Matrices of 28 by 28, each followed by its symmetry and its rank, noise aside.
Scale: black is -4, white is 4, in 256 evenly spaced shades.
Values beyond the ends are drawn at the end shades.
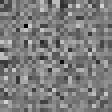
symmetric, rank six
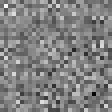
symmetric, rank eight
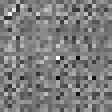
symmetric, rank four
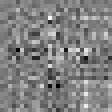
no symmetry, rank four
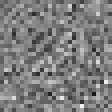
symmetric, rank eight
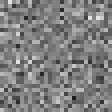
no symmetry, rank eight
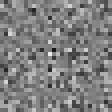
antisymmetric, rank six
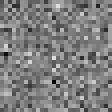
no symmetry, rank six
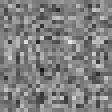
antisymmetric, rank eight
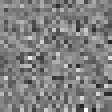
no symmetry, rank six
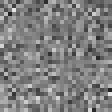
antisymmetric, rank eight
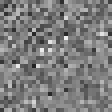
symmetric, rank eight
